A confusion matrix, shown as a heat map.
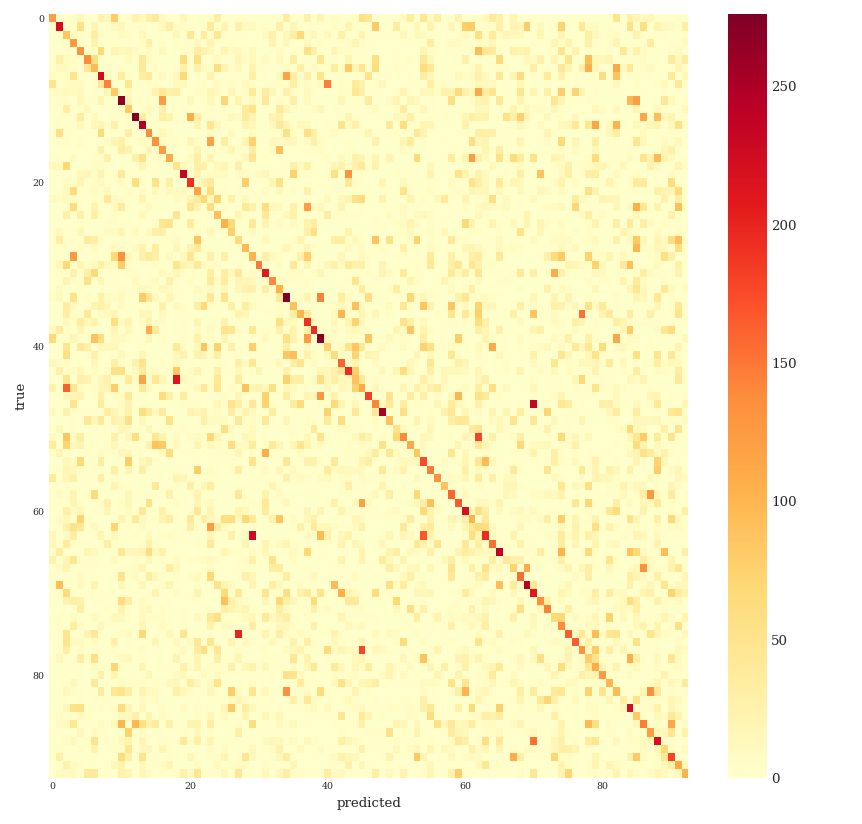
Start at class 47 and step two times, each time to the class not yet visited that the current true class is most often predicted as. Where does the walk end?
42
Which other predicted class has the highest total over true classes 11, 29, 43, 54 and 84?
10
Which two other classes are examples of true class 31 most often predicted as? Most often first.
73, 6
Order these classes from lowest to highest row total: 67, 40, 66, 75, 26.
26, 66, 67, 75, 40
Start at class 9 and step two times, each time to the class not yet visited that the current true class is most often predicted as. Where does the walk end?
23
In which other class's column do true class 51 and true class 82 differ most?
62
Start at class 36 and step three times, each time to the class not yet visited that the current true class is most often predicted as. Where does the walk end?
2
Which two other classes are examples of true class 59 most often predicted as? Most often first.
45, 55
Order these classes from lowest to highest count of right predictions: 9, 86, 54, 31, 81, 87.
9, 81, 87, 86, 54, 31
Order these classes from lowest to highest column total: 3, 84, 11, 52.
52, 11, 3, 84
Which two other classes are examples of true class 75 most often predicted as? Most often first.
27, 79
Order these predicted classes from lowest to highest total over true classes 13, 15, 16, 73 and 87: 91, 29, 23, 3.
3, 91, 29, 23
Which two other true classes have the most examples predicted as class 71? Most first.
19, 78
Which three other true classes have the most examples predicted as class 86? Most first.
67, 12, 51
